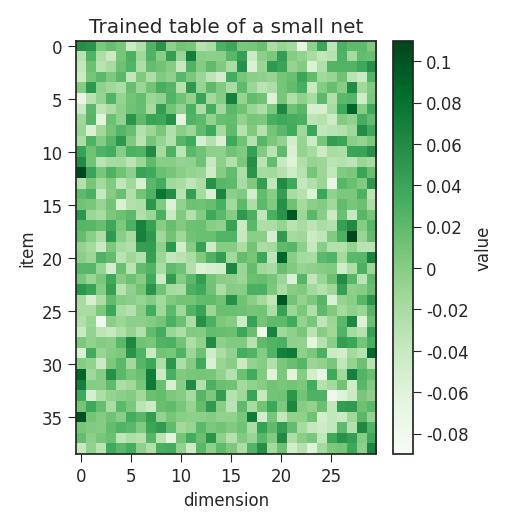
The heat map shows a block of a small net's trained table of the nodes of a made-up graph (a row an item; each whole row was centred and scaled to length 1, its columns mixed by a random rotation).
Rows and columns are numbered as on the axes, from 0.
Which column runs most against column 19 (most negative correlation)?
3
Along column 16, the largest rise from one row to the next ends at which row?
27
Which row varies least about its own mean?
25
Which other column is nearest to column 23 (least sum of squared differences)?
10
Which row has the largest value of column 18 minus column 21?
38
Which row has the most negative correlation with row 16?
22
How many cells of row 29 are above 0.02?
11
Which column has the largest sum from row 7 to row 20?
7
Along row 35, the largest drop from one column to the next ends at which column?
18
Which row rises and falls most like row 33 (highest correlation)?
16
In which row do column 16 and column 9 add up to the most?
1
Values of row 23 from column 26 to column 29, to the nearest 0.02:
0.04 0 0 0.02
